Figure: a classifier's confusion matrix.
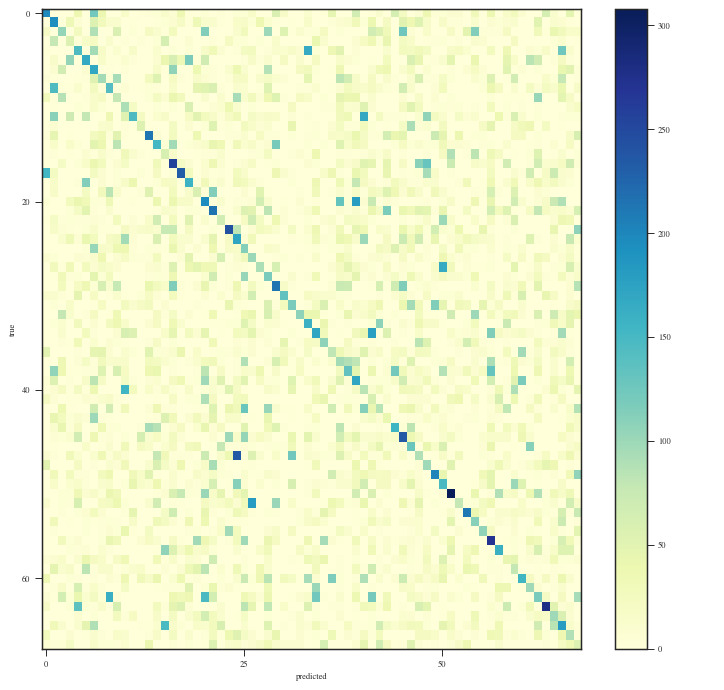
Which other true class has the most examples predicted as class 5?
18
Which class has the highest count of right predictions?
51
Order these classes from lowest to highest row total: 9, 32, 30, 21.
30, 9, 32, 21
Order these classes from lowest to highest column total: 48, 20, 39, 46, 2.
2, 48, 46, 39, 20
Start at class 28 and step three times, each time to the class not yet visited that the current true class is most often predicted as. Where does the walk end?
16
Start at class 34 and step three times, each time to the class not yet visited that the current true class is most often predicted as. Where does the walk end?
39
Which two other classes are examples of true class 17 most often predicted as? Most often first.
0, 48
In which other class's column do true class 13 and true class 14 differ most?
29
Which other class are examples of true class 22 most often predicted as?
50
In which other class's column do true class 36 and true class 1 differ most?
60
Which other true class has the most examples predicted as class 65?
4
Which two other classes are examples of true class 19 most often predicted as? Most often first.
21, 8
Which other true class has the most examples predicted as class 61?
46
